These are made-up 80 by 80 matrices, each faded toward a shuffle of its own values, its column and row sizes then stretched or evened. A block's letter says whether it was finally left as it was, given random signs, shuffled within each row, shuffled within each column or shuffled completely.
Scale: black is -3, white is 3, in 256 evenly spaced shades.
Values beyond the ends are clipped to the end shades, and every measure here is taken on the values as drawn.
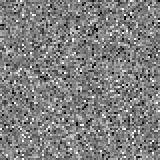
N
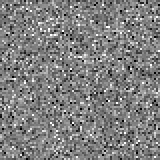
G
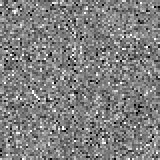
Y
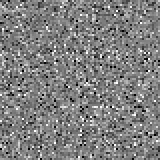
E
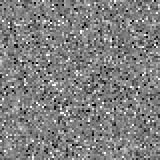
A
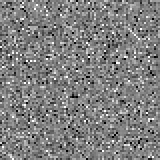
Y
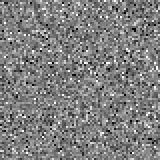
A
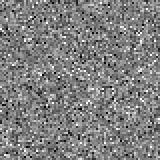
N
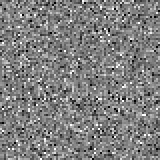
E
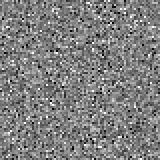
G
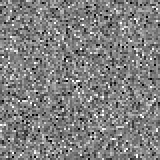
N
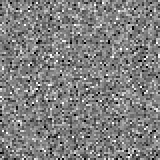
A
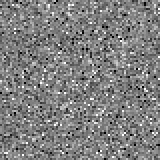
N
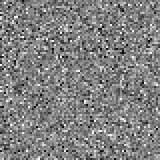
E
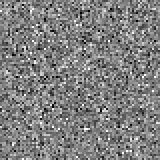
Y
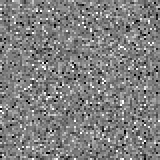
G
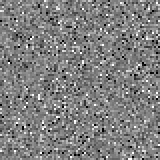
G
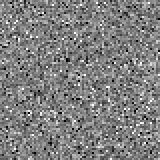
N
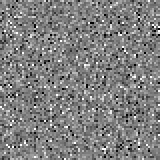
Y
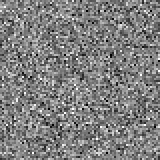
A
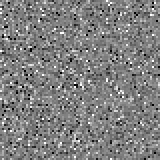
E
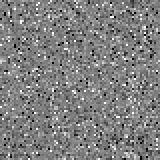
G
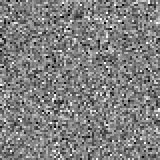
G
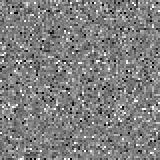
A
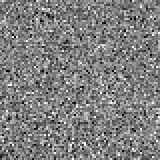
A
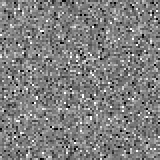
N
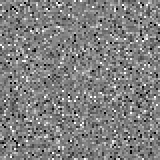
G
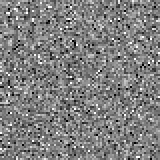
G
